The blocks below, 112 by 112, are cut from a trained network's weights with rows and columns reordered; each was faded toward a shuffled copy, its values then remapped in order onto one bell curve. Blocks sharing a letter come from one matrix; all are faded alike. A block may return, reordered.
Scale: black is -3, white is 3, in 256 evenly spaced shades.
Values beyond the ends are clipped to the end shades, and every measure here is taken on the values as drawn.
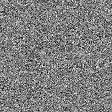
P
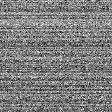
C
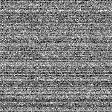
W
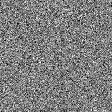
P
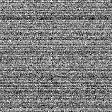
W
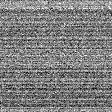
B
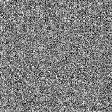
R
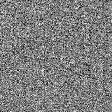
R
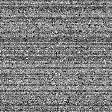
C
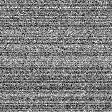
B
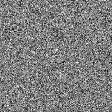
P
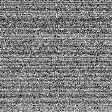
C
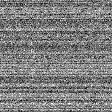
B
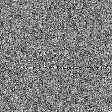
R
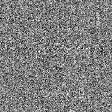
R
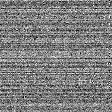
W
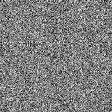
R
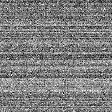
W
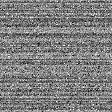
C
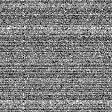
W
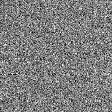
R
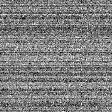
W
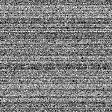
W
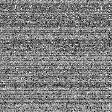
C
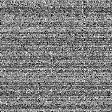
C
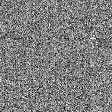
R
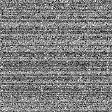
C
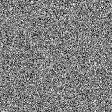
P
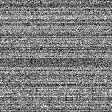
B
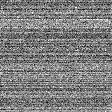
B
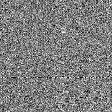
R
